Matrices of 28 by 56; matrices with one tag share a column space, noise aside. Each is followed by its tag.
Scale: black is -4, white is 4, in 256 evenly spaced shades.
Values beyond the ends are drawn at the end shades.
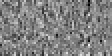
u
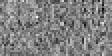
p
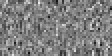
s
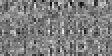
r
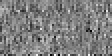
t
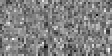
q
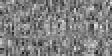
s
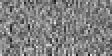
q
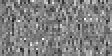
s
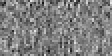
r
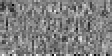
t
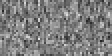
u
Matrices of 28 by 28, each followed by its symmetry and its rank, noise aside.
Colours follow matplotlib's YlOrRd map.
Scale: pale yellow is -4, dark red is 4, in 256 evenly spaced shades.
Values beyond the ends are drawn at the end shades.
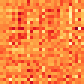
no symmetry, rank five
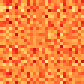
antisymmetric, rank four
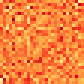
symmetric, rank six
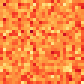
symmetric, rank four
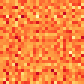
antisymmetric, rank six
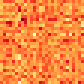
no symmetry, rank six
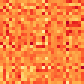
antisymmetric, rank four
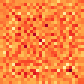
symmetric, rank five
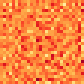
no symmetry, rank six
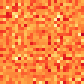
symmetric, rank six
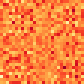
no symmetry, rank six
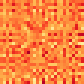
antisymmetric, rank four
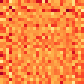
no symmetry, rank four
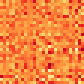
no symmetry, rank four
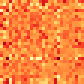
no symmetry, rank four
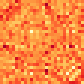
symmetric, rank six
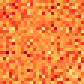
symmetric, rank six
